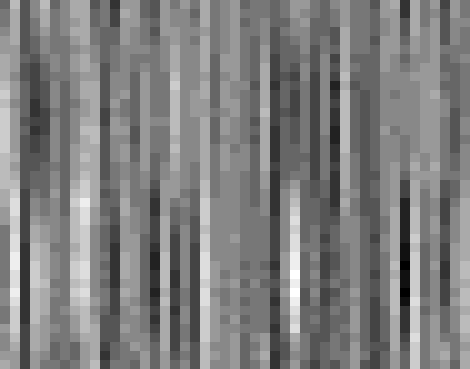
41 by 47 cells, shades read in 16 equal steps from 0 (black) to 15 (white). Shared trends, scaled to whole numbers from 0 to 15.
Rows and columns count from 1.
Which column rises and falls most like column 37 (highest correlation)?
7
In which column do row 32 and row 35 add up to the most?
30
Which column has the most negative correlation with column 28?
10
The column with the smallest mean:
28
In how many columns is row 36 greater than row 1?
16
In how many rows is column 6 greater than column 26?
28
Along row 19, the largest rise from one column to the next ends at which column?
35
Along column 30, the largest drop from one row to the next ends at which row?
38
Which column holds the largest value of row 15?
1
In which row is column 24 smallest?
17
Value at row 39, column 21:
11
